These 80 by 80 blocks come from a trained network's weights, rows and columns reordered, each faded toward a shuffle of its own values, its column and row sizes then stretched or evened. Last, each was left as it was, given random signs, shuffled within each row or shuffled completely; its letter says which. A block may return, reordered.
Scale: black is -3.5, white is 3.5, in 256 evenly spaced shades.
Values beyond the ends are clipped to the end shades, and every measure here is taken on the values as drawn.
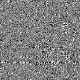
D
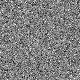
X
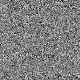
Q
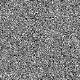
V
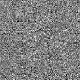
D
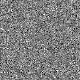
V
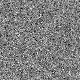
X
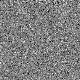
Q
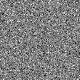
Q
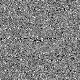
Q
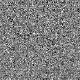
V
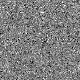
Q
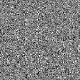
D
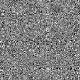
D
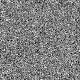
Q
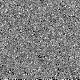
Q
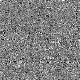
Q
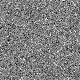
X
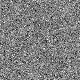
X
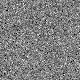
X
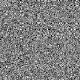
D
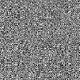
D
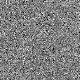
V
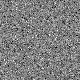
X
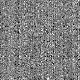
D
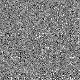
V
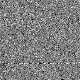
Q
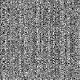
D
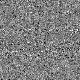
Q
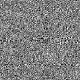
D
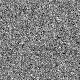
X
